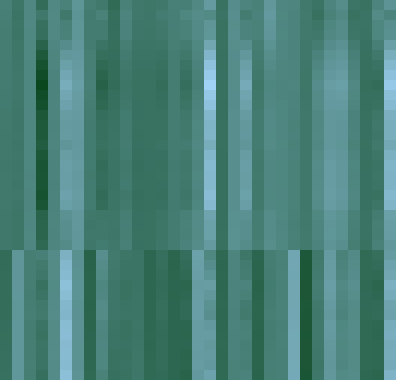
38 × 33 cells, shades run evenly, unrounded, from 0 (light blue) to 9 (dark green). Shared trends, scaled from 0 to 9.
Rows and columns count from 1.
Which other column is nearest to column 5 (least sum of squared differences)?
24
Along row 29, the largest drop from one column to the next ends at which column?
33
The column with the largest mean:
4
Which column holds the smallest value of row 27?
6
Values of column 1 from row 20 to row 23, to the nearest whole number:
6 6 6 6
